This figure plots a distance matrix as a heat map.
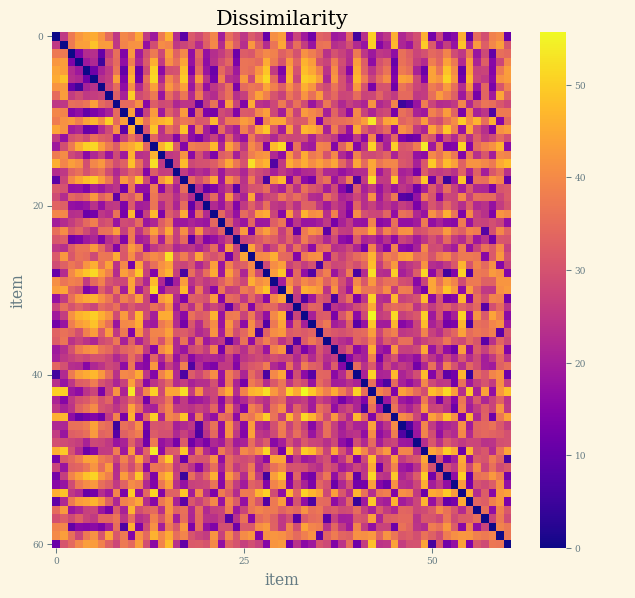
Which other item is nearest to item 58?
9
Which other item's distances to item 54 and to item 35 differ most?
27
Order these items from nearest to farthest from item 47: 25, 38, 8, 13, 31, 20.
8, 25, 38, 20, 31, 13
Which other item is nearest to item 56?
7
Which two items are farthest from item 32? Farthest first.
42, 15
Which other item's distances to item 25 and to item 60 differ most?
50
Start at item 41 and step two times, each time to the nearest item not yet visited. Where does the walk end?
53
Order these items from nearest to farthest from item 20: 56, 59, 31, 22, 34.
22, 56, 59, 31, 34
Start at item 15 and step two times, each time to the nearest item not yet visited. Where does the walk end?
48
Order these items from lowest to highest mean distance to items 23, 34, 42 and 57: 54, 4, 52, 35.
4, 54, 52, 35
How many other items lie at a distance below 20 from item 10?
3
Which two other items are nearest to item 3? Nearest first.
6, 45
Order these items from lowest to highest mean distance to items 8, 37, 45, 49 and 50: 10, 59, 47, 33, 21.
47, 21, 33, 59, 10
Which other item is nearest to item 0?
40
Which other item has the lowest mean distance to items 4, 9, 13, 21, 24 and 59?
18
